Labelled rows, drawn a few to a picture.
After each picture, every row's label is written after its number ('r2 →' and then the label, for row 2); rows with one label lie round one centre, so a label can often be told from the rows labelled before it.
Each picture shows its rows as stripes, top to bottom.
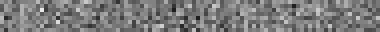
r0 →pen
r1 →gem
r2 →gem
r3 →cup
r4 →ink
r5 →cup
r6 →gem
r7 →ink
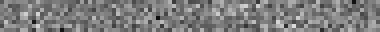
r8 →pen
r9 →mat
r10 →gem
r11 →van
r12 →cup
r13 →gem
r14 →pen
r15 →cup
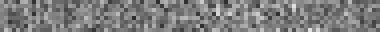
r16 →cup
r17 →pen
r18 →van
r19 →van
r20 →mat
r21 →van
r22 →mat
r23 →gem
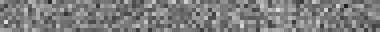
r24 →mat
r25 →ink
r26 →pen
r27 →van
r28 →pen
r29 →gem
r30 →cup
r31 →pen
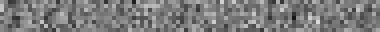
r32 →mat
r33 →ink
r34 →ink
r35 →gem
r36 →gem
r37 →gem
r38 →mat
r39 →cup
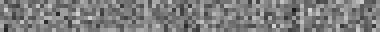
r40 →ink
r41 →van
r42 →gem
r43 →gem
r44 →van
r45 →gem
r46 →ink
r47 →ink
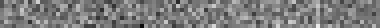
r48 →pen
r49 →gem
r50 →gem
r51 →cup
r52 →mat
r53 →pen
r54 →gem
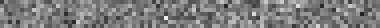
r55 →pen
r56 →cup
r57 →ink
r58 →van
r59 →pen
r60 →mat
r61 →gem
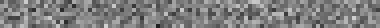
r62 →van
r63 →mat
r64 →cup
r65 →pen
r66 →van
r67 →van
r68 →cup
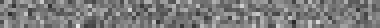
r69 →gem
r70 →mat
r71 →cup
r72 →van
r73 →pen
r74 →gem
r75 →gem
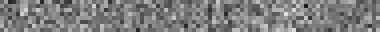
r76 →van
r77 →cup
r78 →pen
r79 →cup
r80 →mat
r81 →gem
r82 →ink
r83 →pen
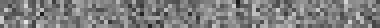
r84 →van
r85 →van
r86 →gem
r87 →van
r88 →ink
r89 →cup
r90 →pen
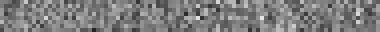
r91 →van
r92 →mat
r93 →ink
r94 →ink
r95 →mat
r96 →ink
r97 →pen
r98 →pen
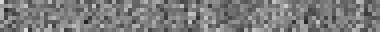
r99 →ink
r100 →cup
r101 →ink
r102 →ink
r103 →ink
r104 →gem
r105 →ink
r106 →van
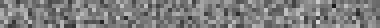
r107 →gem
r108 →gem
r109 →cup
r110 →cup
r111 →van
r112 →gem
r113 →van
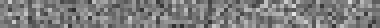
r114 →cup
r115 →pen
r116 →van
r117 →pen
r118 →cup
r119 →cup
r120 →gem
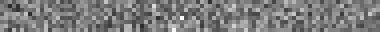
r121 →cup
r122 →mat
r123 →van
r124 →pen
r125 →cup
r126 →mat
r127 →mat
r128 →mat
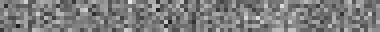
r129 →cup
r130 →ink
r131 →cup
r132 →pen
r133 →van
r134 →pen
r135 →van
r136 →pen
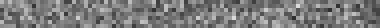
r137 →cup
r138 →cup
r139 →pen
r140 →van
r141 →gem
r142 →ink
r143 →pen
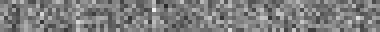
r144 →cup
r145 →van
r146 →mat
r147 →gem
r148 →ink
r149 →van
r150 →gem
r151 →van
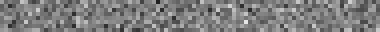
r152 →cup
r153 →van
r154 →pen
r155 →mat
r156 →gem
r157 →van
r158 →mat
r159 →pen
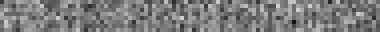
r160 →pen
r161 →gem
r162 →gem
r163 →ink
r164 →cup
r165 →gem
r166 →gem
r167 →gem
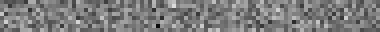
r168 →mat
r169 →mat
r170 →pen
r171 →ink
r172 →pen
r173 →gem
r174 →cup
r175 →gem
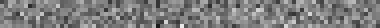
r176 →cup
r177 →cup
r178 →mat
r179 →gem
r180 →van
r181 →pen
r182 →cup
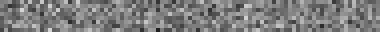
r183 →gem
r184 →van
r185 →cup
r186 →mat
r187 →van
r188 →gem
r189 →pen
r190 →van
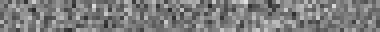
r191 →mat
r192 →cup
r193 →cup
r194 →gem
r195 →gem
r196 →pen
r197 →pen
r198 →van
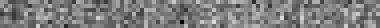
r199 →mat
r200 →ink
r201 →gem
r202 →van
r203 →van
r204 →gem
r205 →van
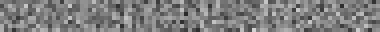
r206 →cup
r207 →pen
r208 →cup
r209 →ink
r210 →mat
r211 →gem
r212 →cup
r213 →ink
